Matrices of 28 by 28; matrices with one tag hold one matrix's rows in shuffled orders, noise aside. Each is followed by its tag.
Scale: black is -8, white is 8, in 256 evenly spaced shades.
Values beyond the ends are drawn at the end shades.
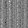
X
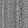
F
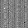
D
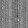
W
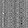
F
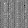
D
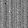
X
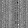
W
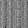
X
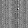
W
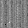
X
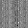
W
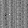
X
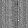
W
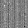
D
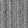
X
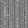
D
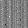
X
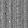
X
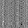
F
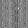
W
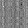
F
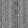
W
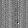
W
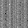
X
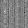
D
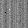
X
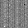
D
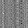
F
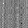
F
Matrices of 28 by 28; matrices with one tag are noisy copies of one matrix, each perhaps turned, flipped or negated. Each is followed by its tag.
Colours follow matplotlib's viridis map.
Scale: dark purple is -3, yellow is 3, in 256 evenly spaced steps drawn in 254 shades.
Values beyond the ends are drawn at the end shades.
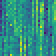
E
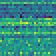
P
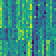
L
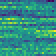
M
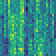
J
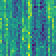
J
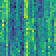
J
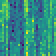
J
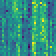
J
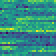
L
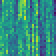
M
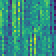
E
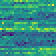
J
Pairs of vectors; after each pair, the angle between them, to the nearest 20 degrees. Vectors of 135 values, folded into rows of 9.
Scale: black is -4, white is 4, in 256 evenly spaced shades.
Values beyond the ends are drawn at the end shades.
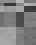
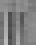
80 degrees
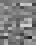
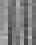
100 degrees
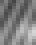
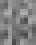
120 degrees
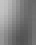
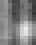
100 degrees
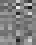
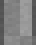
100 degrees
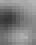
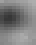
20 degrees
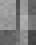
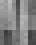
20 degrees
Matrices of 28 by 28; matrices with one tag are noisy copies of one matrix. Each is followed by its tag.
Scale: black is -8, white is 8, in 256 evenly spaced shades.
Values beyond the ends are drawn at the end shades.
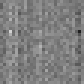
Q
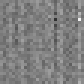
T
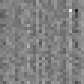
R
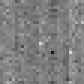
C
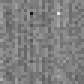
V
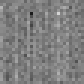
V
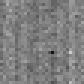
C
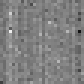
Q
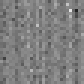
R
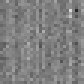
R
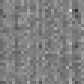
R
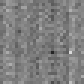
C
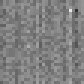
R
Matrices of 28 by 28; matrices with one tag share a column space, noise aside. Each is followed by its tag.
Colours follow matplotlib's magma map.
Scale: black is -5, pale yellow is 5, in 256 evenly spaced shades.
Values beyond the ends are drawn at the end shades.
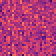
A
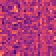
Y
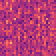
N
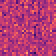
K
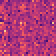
A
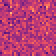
Y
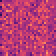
Y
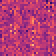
K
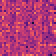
A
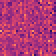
K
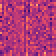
Y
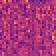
N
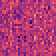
N
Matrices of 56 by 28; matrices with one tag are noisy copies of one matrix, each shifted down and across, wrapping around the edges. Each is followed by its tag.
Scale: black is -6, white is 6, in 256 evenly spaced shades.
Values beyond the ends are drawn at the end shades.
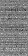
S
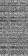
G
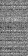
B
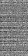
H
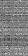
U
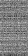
S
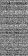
G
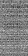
S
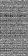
S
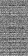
H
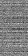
H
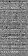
H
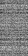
G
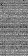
S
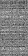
U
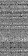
B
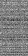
S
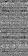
G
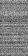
B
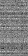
B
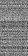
B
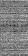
U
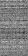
U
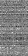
U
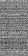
U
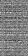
H
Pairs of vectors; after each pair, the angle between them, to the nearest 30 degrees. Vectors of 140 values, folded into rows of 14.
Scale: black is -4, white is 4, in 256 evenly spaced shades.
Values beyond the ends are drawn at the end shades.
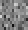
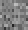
30 degrees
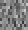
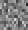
120 degrees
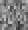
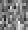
150 degrees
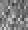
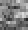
120 degrees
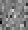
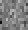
30 degrees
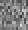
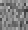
150 degrees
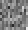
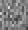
150 degrees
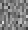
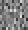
60 degrees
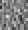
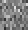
60 degrees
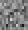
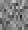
90 degrees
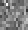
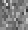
30 degrees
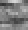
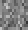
90 degrees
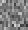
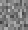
60 degrees
